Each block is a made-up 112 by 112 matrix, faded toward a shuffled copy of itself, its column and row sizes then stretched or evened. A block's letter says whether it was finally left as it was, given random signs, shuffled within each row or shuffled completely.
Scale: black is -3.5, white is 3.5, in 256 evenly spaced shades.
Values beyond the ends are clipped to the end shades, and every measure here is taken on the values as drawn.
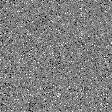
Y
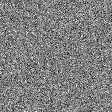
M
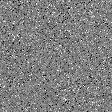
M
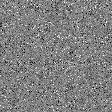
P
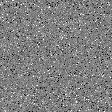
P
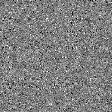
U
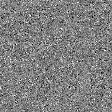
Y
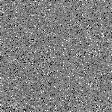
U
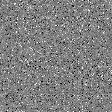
U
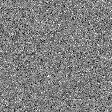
P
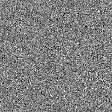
Y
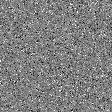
M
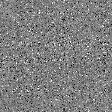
Y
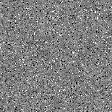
U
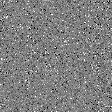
Y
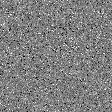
M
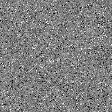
Y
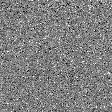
P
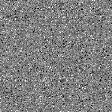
U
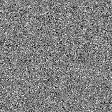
P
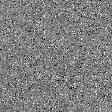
U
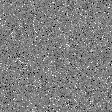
M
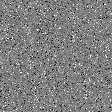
M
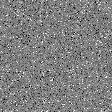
P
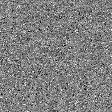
P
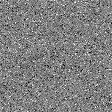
M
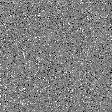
Y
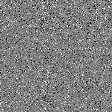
Y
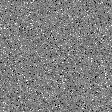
M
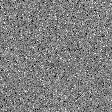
M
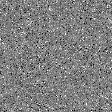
Y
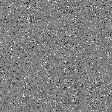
Y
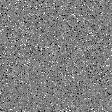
P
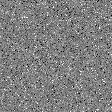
M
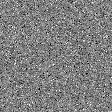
M
